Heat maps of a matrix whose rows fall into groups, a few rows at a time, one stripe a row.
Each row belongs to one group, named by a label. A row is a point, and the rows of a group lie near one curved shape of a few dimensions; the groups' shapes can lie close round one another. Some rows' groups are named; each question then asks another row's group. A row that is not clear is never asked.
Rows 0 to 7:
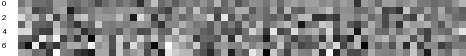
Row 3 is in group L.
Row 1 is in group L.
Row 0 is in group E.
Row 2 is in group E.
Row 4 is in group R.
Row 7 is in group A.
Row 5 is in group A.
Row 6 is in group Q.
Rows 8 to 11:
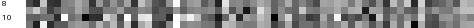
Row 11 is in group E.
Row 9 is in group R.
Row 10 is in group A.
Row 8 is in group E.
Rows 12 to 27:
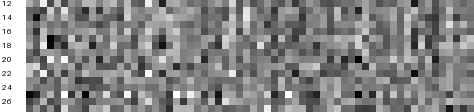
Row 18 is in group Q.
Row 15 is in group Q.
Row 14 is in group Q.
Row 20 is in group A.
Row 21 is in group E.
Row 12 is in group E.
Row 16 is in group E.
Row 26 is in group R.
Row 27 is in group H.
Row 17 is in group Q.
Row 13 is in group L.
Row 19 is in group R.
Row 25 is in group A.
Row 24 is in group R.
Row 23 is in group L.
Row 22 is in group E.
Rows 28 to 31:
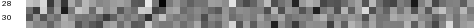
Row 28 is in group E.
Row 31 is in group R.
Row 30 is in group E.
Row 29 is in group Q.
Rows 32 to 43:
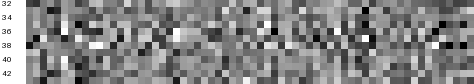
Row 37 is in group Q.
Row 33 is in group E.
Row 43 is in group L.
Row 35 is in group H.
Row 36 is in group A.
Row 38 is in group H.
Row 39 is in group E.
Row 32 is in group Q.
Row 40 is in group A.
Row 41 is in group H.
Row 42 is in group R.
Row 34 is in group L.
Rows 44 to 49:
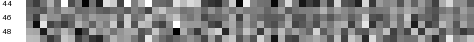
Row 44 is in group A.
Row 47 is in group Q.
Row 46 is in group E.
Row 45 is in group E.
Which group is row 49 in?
R
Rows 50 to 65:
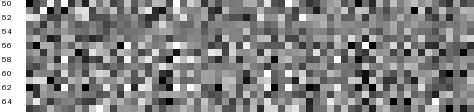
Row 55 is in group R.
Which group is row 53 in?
E
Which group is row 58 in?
A
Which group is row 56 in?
Q
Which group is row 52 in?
R
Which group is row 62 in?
A
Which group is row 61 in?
E
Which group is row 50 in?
A
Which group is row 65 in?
H
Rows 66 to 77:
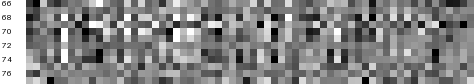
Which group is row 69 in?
H
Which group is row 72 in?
E
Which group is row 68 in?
A
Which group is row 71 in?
A
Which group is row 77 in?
E
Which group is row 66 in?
Q
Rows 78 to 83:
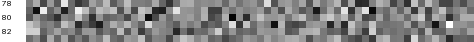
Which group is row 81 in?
R
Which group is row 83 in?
H
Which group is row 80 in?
R
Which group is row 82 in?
E
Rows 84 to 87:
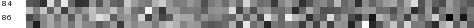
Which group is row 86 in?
H
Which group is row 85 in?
E
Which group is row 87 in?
Q
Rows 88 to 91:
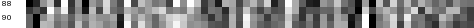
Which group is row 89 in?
A
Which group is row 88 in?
A
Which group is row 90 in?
Q
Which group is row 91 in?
Q
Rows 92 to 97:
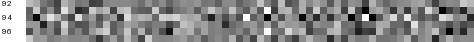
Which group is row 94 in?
Q
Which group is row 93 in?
H
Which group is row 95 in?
H
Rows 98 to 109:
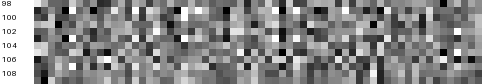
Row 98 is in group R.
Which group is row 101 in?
E
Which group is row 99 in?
A
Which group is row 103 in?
A
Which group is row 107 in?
A
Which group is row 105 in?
R
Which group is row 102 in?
R
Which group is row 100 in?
E
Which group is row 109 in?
Q
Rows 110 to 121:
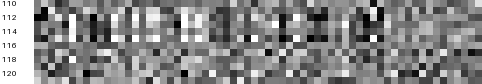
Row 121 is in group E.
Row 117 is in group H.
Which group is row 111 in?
Q
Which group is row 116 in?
R
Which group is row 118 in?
A
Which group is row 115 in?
A
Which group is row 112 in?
A
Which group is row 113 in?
A
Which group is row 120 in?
L
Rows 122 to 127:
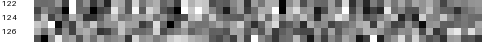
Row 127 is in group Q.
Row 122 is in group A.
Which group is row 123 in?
A
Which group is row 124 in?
L
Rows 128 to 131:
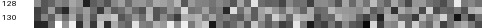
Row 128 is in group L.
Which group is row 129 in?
E
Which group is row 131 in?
A
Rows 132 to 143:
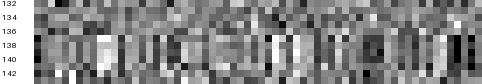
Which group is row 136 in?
L
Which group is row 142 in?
A
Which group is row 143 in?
A
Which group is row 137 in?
H
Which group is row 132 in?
Q
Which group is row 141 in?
H
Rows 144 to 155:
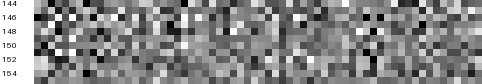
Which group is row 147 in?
E
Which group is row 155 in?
R
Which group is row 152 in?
R
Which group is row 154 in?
H
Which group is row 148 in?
R
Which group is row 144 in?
L
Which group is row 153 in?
E
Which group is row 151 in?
A
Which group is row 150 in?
Q
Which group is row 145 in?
Q
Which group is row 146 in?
A
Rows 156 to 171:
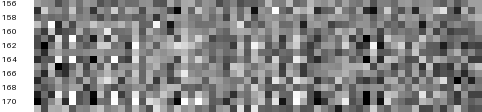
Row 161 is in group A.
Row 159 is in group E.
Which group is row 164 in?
A
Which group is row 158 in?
E
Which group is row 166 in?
Q
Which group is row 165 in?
Q
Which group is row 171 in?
E
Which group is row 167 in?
H
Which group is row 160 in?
Q
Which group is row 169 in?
A
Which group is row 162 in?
Q
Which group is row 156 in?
R
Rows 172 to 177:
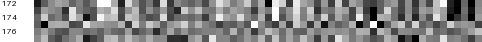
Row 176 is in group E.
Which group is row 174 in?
H
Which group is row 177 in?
L
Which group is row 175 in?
Q
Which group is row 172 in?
H
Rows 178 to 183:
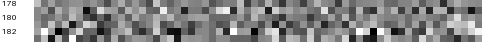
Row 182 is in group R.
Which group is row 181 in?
Q
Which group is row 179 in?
H
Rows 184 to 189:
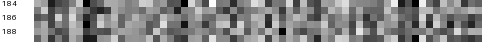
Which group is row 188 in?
R
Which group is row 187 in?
H
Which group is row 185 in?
L
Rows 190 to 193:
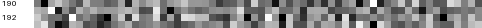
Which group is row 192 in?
A
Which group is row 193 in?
R
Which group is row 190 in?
Q
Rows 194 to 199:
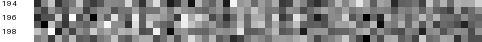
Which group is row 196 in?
A
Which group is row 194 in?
R
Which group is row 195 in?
Q
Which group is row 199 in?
H
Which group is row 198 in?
E
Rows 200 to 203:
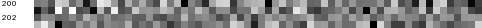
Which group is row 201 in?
A
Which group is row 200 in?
H
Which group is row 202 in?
R
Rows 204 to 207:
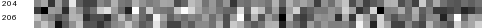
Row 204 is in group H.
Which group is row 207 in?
R
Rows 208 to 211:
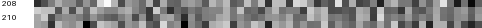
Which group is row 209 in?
E
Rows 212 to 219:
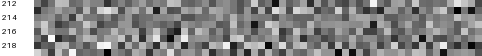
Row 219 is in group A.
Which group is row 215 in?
R
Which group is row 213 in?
H
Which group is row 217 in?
E
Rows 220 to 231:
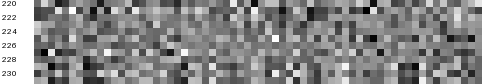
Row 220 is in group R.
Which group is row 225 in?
H
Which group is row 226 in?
E
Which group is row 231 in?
L
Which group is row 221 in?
A
